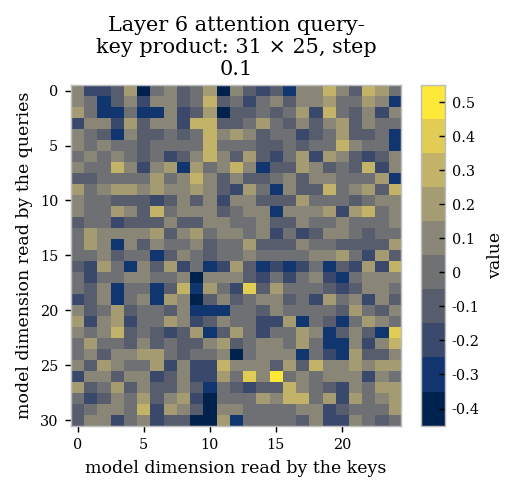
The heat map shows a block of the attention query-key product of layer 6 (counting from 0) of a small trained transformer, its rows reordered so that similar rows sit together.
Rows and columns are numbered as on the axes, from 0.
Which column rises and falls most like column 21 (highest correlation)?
16
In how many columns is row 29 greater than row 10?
12
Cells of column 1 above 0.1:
3
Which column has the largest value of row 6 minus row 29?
10
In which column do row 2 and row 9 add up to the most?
19
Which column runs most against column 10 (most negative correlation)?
5
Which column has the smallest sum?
9
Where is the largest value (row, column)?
26, 15
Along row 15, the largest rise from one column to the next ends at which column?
23
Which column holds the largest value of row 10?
17
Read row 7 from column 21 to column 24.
-0.1 0.3 -0.2 0.1
